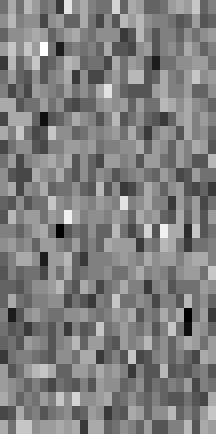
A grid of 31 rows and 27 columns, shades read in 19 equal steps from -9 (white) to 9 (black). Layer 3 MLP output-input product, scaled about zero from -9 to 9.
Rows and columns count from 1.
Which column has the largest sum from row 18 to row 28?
24
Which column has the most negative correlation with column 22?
11
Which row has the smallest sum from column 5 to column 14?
29
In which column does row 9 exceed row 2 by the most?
16
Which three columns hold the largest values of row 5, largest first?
20, 1, 14
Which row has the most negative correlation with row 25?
10
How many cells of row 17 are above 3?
3
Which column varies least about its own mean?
12
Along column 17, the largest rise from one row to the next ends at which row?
27
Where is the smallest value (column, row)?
6, 4
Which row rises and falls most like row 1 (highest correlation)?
5
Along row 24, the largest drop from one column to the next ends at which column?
25
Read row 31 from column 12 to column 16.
-3 -3 2 1 -1
